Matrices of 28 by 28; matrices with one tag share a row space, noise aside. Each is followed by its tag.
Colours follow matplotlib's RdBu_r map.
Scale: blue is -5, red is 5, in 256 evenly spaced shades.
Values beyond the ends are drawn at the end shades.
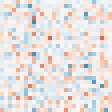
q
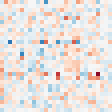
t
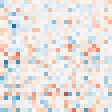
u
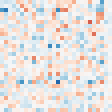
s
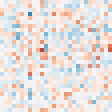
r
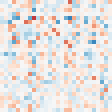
q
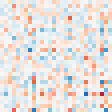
q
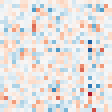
s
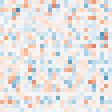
q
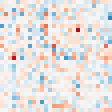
r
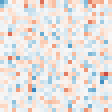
q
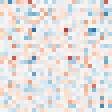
q
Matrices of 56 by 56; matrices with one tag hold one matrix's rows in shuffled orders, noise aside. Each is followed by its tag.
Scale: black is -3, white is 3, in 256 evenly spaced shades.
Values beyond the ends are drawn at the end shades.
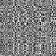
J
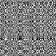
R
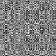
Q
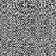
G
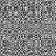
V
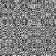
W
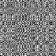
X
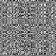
G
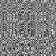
G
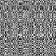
R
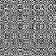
R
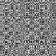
Q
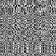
J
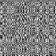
X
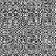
V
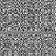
V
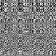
R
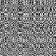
R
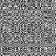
V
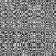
W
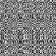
R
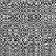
V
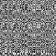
W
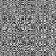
G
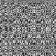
W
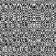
W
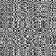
J
